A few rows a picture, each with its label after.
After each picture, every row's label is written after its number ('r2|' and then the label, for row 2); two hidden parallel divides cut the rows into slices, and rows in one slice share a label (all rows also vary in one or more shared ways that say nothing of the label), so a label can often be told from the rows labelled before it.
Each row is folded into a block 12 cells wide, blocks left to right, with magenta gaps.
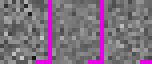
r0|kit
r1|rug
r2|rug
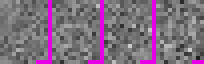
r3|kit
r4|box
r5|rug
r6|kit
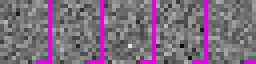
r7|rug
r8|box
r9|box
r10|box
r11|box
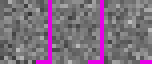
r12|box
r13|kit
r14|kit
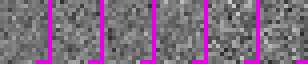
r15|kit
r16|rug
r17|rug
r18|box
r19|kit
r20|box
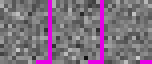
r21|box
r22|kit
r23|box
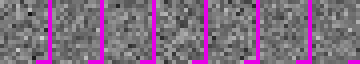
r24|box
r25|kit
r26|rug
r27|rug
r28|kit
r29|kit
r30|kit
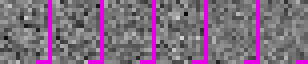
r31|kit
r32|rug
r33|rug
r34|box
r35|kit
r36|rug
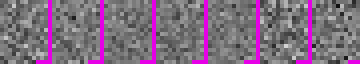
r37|kit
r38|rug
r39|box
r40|kit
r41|kit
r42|box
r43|rug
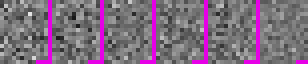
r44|kit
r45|kit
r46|box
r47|kit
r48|kit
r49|box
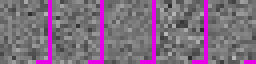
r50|box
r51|rug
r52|kit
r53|box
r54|rug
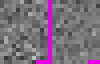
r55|kit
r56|rug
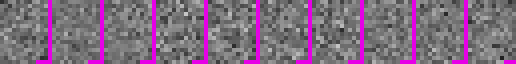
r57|kit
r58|rug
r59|box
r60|box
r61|box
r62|kit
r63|kit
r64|kit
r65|kit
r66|rug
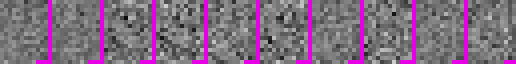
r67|rug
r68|box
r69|box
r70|kit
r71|rug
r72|box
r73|rug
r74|box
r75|rug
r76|kit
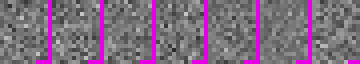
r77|rug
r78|kit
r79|kit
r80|rug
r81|box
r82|rug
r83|rug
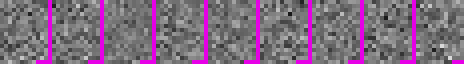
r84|rug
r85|box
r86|kit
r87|kit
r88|kit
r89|kit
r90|rug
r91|kit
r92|kit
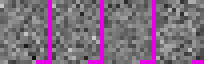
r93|rug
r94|kit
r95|kit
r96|kit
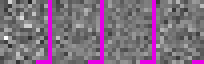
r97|kit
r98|kit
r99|rug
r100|box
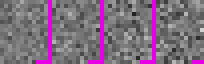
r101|box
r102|box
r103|kit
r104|rug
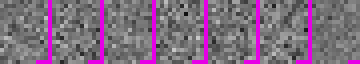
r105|rug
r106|box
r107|box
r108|box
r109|kit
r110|box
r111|kit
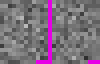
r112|kit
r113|kit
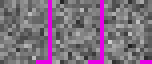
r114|kit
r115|rug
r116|rug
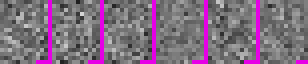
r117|rug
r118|rug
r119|box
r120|box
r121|box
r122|kit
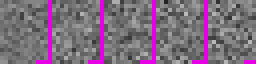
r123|kit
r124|rug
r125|box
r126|rug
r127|kit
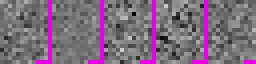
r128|box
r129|kit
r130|kit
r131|box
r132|rug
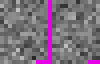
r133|rug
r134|kit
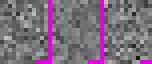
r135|kit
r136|kit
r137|rug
